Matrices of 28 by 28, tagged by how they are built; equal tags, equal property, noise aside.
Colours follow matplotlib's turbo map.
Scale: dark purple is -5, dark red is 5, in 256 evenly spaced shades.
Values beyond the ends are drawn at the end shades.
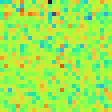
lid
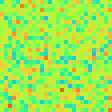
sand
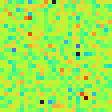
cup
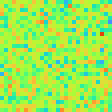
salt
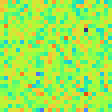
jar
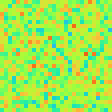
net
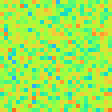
net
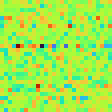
lid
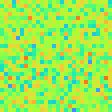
sand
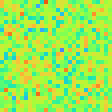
net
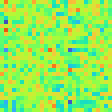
jar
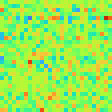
lid
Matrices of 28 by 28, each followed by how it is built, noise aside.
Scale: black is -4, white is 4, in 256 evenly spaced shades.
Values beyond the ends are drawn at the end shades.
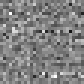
uneven rows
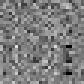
low rank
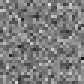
repeating rows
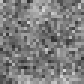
smooth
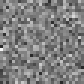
noise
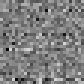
uneven rows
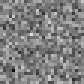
repeating rows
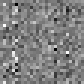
uneven columns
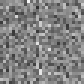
repeating rows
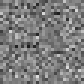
repeating rows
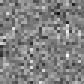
uneven columns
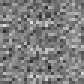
repeating rows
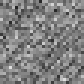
Hankel
